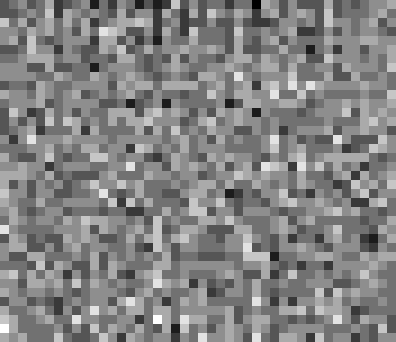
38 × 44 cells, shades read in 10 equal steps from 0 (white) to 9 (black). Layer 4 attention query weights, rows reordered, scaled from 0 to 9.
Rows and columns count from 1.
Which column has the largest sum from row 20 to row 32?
31
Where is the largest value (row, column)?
1, 29
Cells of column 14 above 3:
29
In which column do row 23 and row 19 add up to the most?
41
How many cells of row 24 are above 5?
9
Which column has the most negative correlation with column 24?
38
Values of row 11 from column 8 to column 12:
4 3 6 5 4
